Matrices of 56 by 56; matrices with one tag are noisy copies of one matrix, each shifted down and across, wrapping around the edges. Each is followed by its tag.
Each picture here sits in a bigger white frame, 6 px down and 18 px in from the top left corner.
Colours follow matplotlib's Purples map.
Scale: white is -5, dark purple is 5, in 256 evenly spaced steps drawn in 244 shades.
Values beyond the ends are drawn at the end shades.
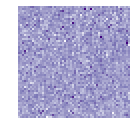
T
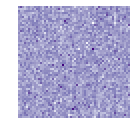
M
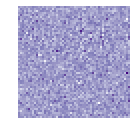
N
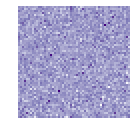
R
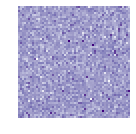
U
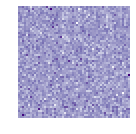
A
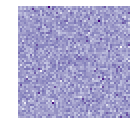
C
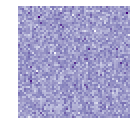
U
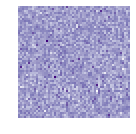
R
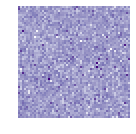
T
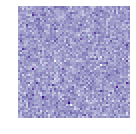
T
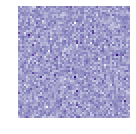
N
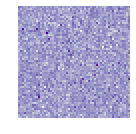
U
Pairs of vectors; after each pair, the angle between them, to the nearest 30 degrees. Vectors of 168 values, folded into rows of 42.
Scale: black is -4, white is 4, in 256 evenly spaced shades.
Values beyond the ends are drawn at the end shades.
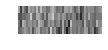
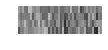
60 degrees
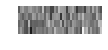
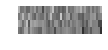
150 degrees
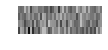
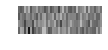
30 degrees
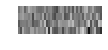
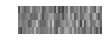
90 degrees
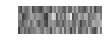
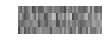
30 degrees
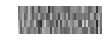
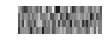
120 degrees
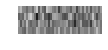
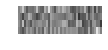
60 degrees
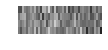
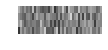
120 degrees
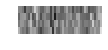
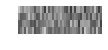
120 degrees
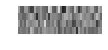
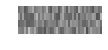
120 degrees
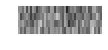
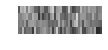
90 degrees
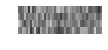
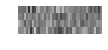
30 degrees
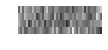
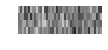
120 degrees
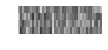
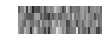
90 degrees
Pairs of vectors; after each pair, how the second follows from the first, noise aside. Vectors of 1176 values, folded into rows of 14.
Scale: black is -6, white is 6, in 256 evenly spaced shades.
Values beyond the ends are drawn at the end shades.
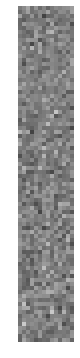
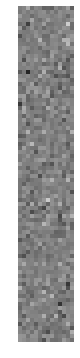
reversed, partly zeroed.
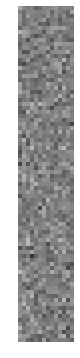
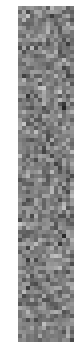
reversed, negated.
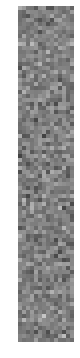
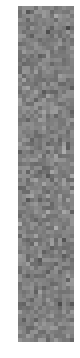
reversed, negated, shrunk.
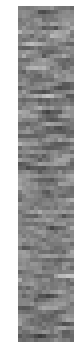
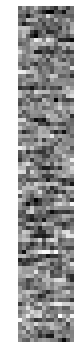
reversed, scaled up.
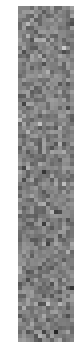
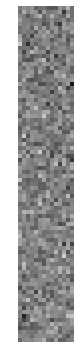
shuffled.
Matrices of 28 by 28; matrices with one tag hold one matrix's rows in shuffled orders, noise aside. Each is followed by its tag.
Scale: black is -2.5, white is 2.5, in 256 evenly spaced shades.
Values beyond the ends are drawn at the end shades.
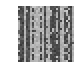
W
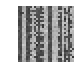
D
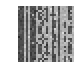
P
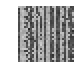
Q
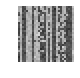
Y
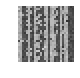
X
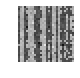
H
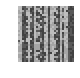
X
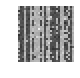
W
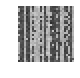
W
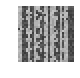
X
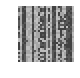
Y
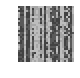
W
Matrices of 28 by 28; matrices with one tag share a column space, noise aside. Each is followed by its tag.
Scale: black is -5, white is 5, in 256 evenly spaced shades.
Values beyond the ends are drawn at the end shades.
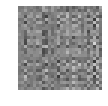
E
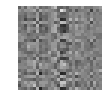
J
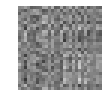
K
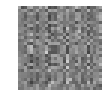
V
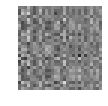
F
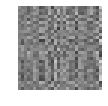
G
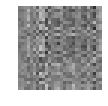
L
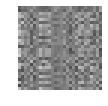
E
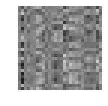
K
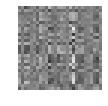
V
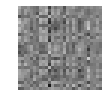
F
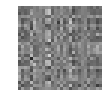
F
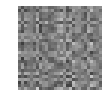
J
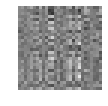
G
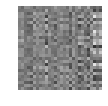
E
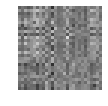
L
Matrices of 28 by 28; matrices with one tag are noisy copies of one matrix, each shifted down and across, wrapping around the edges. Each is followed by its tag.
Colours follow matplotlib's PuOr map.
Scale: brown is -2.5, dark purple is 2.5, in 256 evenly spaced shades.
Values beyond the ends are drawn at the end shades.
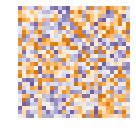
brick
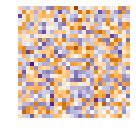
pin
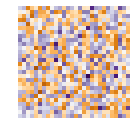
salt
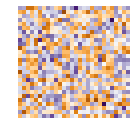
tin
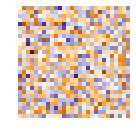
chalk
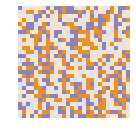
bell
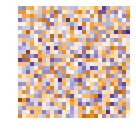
bell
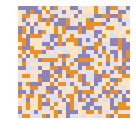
tin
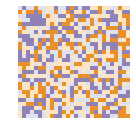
pin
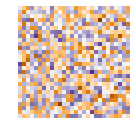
chalk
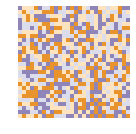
chalk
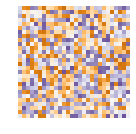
tin
